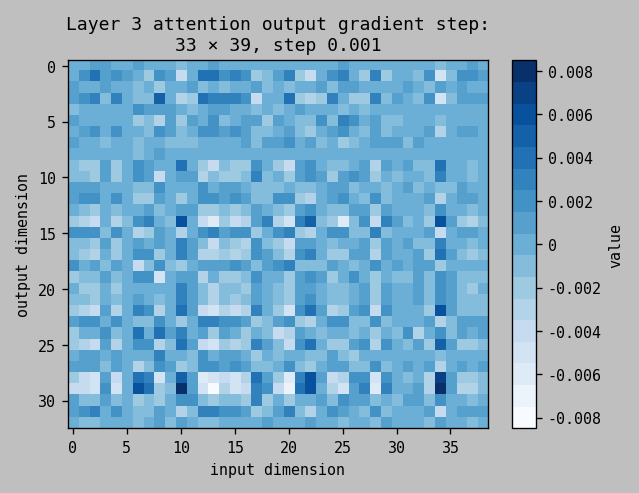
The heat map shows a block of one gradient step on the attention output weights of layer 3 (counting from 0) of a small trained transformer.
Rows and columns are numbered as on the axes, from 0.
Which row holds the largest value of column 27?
29
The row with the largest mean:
1
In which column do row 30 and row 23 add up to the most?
25
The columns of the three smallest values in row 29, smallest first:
13, 20, 28
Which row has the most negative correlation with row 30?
3
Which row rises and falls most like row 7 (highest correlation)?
18
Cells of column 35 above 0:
9
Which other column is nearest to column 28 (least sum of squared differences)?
15
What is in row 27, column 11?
-0.001
